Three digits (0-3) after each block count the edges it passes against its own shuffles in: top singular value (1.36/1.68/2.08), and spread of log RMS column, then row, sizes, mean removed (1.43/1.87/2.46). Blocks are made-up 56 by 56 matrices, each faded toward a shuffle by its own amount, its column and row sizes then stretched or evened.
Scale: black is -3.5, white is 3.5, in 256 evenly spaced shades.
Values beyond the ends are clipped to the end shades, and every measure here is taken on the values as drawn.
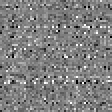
1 1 3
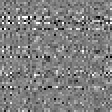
3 1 3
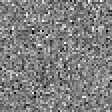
0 0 0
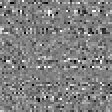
2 0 3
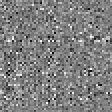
2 1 2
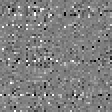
1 2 2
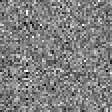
1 1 0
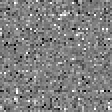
1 1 2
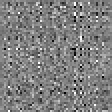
3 3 2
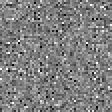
1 1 1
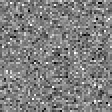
2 0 0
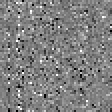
1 2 0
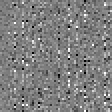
1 3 0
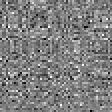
3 0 2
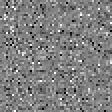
2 1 0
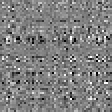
3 2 3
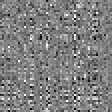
3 3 1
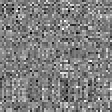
3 1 1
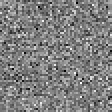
2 0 0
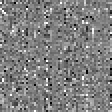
0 3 1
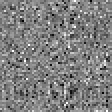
2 1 0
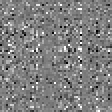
2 3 2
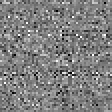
2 1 3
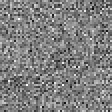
2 0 1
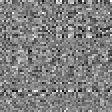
3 0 3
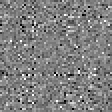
2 1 2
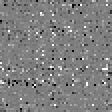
0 1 3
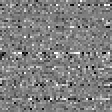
2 0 3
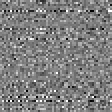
3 0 3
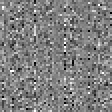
0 3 0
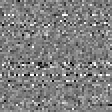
2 0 3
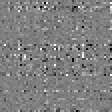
1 2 3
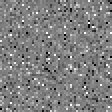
0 2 0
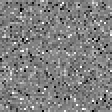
0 0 0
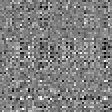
3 2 3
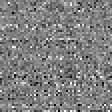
1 1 3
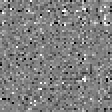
1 1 2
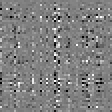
3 3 3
